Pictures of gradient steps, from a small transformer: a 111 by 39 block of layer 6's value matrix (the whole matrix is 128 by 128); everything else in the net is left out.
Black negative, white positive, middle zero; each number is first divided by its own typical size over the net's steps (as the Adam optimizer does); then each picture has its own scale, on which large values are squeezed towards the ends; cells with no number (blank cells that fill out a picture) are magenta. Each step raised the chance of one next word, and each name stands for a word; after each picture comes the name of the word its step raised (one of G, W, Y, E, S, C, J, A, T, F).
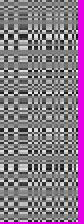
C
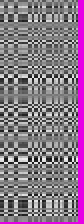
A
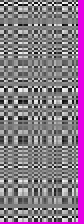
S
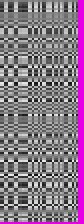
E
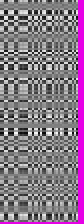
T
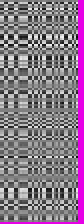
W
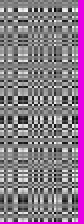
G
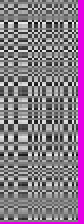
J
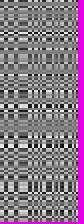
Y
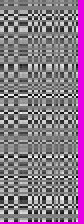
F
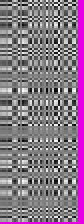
S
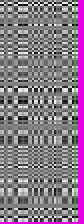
S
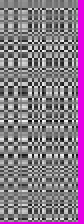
J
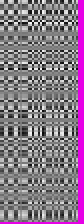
T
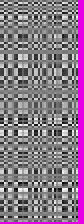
W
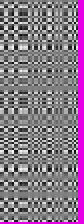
C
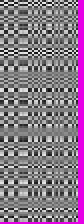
S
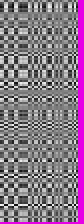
E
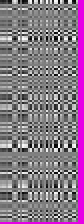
Y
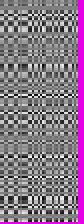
F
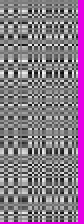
G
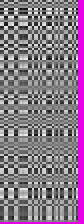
W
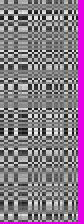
T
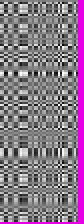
G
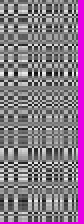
G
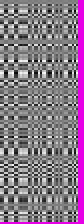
G
